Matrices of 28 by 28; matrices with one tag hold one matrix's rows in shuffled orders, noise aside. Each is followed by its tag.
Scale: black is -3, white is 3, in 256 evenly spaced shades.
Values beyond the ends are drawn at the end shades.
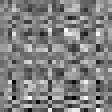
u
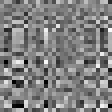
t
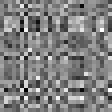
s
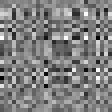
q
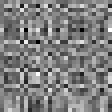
s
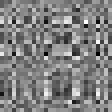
q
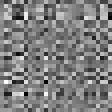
t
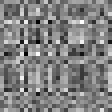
s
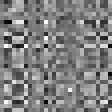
t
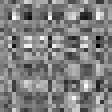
u
